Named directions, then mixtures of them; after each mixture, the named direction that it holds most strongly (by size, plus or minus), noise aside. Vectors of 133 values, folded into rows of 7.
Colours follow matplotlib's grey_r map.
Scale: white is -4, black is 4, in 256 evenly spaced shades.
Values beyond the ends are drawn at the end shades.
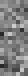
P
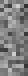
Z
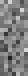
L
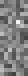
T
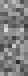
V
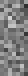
Z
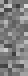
Z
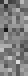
V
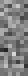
Z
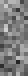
V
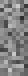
Z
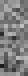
P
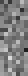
L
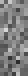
L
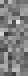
L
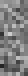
P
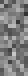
T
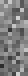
L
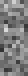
V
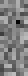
T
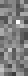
T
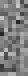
T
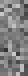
Z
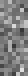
P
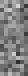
Z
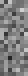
L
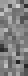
Z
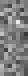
T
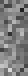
Z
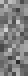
V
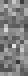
V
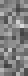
T
